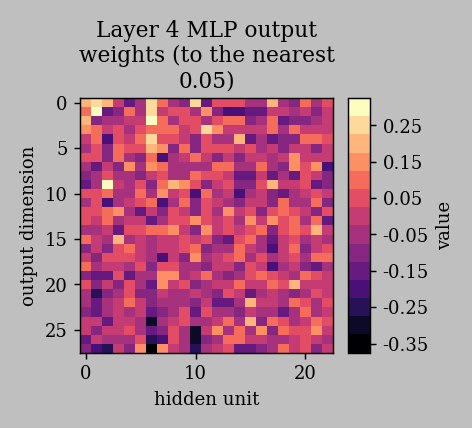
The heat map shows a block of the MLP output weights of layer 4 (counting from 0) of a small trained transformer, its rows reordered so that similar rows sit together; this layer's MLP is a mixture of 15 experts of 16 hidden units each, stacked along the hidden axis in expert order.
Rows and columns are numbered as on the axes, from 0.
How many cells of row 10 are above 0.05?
4
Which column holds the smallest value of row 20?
6
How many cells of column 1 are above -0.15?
22
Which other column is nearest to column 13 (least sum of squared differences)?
12
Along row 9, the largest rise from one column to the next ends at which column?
2
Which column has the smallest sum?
10
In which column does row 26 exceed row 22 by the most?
13
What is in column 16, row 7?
0.1
